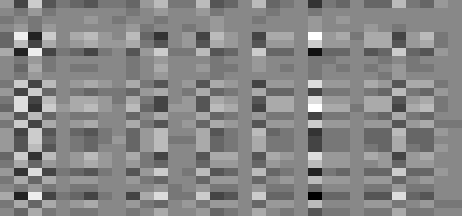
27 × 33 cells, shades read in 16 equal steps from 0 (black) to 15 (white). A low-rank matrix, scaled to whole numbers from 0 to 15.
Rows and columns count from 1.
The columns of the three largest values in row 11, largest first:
23, 2, 4
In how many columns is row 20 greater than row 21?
11
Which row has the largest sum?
14
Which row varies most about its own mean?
25
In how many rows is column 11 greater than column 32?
2
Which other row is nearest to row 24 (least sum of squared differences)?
9
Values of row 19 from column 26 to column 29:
8 7 6 10
